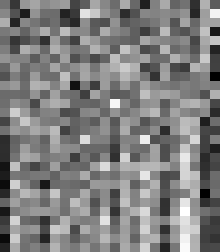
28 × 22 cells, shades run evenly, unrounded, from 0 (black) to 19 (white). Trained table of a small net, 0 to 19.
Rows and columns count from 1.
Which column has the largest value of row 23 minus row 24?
1
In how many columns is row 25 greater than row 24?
11
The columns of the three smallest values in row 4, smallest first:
22, 15, 19
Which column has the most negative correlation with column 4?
12
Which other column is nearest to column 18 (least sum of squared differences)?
16
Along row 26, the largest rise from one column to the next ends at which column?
6
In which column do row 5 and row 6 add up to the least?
2
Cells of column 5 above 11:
5
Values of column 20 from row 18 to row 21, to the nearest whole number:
11 9 14 13
